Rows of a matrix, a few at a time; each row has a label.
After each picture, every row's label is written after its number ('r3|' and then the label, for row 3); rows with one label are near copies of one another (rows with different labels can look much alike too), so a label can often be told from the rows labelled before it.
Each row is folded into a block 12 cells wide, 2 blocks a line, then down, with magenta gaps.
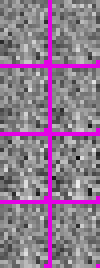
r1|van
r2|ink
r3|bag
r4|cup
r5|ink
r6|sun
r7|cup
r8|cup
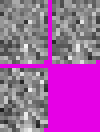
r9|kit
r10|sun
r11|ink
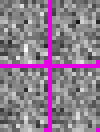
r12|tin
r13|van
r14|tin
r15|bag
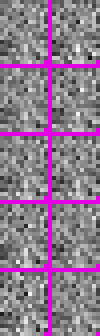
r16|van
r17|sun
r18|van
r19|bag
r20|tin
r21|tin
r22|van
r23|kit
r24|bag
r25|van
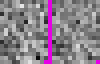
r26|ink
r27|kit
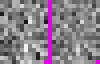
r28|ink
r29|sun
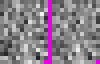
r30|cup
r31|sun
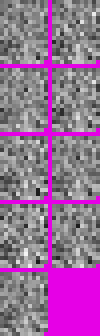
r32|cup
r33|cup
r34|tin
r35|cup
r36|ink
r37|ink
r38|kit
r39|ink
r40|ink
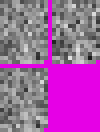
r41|sun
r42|tin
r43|cup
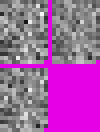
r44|kit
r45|cup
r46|bag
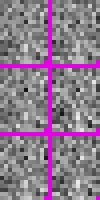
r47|van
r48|tin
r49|van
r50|cup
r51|van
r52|sun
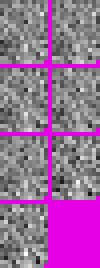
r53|kit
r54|cup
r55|kit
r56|cup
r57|sun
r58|van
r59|ink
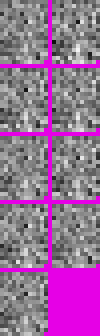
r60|ink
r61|tin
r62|tin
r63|tin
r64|sun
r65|cup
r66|kit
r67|ink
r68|van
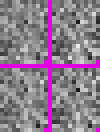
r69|tin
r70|van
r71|ink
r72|van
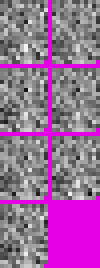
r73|sun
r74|kit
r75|kit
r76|van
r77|ink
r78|ink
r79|cup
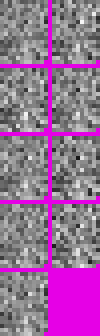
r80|sun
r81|bag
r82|kit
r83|van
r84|sun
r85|ink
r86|bag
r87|kit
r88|bag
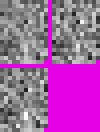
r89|tin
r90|bag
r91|sun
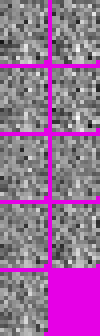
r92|tin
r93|ink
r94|bag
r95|tin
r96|bag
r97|sun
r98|tin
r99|cup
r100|bag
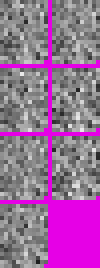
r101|ink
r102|cup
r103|ink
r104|tin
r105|bag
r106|kit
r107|ink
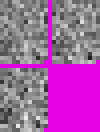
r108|cup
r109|ink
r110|cup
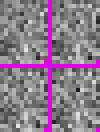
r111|sun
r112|tin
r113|sun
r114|kit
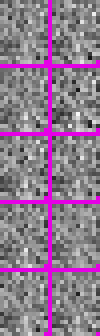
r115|bag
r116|ink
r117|cup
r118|van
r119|bag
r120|bag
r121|kit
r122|kit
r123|kit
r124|van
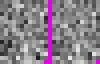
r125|cup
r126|tin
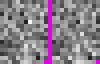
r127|bag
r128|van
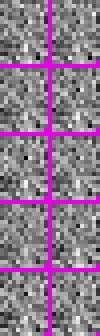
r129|ink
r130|ink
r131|ink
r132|sun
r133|kit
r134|sun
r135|sun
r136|cup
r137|van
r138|kit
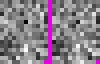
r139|kit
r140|van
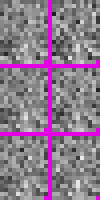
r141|ink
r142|kit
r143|van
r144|kit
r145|sun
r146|sun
